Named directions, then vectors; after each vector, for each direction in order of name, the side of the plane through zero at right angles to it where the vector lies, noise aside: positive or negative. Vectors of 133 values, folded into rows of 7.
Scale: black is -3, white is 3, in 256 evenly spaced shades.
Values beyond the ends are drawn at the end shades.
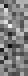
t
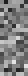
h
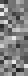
positive, positive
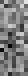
negative, positive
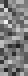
positive, positive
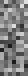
negative, positive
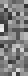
negative, negative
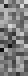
negative, positive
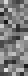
negative, negative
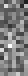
positive, negative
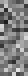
negative, negative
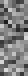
negative, negative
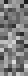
positive, negative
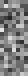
positive, negative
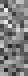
positive, positive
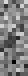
negative, positive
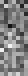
positive, negative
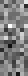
negative, positive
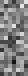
negative, positive
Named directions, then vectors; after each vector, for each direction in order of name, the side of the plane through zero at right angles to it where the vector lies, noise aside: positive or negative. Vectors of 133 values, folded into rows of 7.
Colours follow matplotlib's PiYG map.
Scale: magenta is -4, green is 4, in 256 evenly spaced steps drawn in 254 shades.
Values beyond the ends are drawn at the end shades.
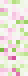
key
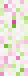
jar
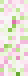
positive, negative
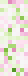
positive, negative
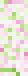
positive, negative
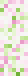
positive, negative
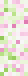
negative, negative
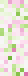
positive, negative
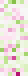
negative, positive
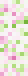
positive, positive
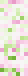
positive, negative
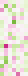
negative, positive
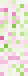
positive, positive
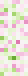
negative, negative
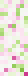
positive, positive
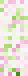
positive, negative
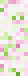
positive, negative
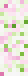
positive, positive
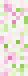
positive, positive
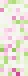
negative, positive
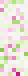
negative, positive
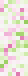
negative, positive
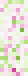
negative, positive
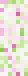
negative, positive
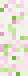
positive, negative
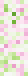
negative, negative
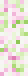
positive, positive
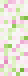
positive, negative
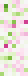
negative, negative
